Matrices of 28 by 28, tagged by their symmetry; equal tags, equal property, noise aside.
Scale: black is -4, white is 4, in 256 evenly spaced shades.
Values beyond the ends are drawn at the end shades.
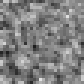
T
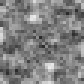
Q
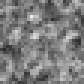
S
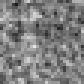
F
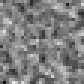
F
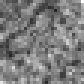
S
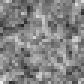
S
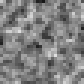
S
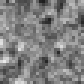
F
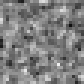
F
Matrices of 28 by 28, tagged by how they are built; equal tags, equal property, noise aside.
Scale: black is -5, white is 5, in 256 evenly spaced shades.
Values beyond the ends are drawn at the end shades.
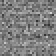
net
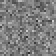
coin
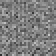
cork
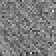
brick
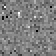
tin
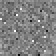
tin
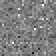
tin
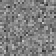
coin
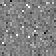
tin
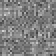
net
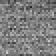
net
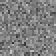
coin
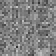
net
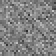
brick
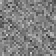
brick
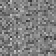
cork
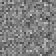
cork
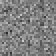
cork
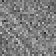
brick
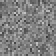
coin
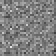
cork
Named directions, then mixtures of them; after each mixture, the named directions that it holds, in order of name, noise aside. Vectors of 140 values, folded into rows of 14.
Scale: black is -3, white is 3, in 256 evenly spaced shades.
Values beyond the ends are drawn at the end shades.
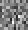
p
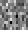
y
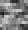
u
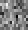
p, u, y.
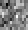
u, y.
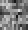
p, u.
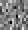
p, y.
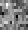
p, u, y.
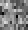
p, u, y.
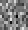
y.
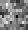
u, y.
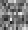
p, u, y.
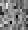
p, u, y.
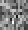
p, u.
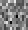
y.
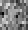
u, y.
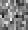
p, u, y.
